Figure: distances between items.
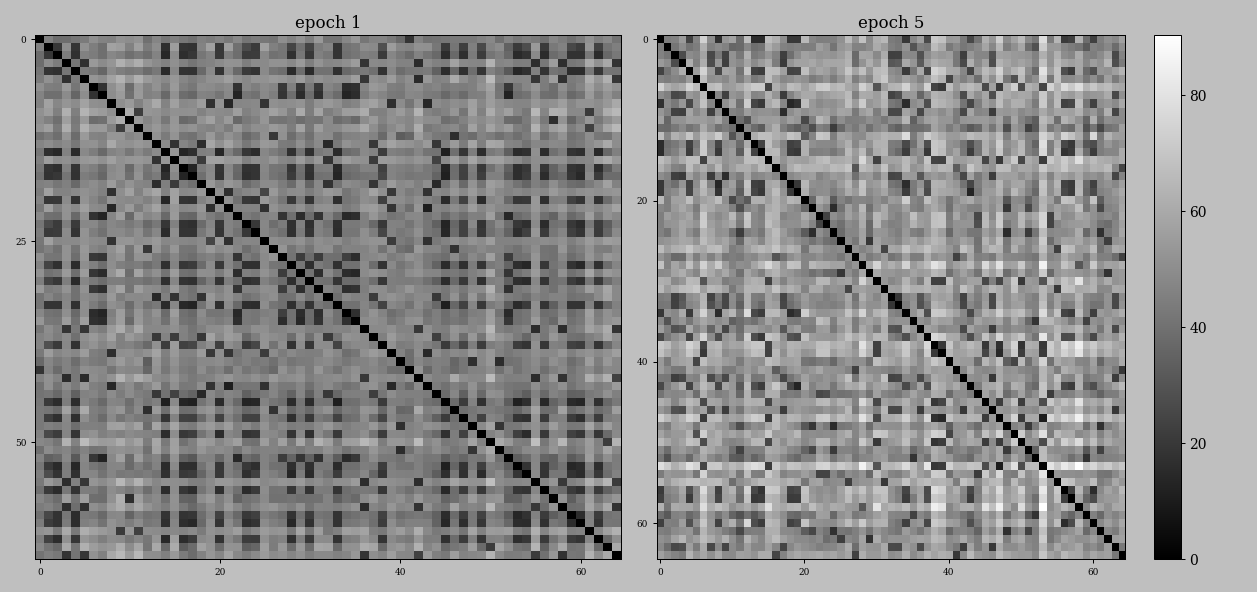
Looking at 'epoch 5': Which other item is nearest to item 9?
17
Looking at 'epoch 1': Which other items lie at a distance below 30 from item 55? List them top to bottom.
3, 5, 36, 42, 58, 64
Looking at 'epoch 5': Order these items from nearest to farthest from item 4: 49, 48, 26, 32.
32, 48, 49, 26
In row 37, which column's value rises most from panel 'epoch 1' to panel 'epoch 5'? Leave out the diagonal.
15
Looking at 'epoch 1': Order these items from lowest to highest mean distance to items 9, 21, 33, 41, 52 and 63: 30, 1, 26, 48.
30, 1, 26, 48
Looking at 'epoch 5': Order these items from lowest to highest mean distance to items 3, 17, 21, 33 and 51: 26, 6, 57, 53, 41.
41, 57, 26, 6, 53
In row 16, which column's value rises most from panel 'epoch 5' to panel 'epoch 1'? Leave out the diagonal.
64
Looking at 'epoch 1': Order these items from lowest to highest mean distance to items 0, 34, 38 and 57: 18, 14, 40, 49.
14, 49, 40, 18
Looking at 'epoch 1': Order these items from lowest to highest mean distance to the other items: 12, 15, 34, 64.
34, 12, 64, 15
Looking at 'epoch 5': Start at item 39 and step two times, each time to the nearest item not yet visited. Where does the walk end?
53
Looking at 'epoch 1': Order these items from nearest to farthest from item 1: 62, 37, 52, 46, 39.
62, 52, 46, 37, 39
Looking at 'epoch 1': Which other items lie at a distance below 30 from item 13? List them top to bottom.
15, 18, 32, 37, 44
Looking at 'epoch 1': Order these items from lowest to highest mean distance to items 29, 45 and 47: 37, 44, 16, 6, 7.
16, 7, 6, 44, 37
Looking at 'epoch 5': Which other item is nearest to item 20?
10
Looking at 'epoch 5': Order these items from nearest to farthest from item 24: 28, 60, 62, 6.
62, 60, 28, 6
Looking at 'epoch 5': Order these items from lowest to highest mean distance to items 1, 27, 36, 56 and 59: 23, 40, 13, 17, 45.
13, 17, 40, 23, 45
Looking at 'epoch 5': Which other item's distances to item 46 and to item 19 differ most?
43
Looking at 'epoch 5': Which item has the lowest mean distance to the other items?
11
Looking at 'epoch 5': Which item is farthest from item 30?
58
